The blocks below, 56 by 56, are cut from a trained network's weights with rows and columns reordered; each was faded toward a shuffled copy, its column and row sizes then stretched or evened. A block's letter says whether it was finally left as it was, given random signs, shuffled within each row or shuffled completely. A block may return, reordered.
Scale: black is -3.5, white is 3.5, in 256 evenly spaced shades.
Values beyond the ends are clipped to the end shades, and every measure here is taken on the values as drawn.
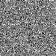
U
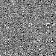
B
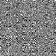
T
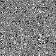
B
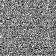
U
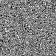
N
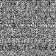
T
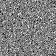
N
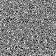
U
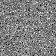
N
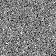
N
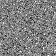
N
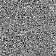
B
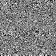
U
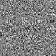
T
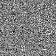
B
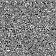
U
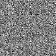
B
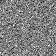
N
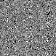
B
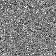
U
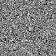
B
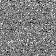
U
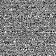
U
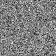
N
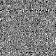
B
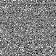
U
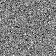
N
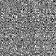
T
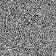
B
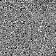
B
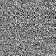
T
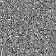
B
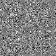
B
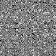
T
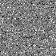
U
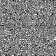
U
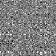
T
